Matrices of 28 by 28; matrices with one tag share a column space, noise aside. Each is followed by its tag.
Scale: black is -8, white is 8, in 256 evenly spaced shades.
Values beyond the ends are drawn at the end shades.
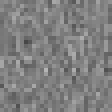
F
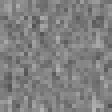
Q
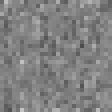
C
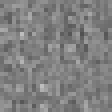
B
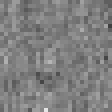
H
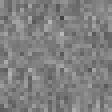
Q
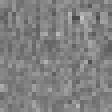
B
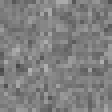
F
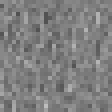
B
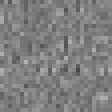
F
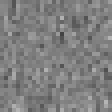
Q
